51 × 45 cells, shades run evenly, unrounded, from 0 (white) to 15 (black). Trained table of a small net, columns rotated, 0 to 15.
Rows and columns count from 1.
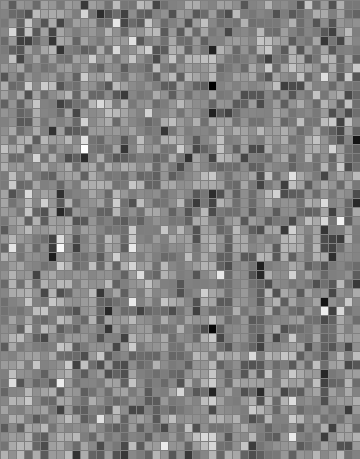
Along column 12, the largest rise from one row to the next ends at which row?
8
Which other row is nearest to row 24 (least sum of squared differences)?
3
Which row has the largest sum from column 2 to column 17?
18
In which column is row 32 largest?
45
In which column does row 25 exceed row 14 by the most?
11
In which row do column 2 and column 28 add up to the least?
31
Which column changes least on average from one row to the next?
30
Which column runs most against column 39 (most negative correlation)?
17
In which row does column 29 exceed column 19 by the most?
13
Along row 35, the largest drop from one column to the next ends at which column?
43
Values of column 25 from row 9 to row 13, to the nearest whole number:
5 9 7 7 7
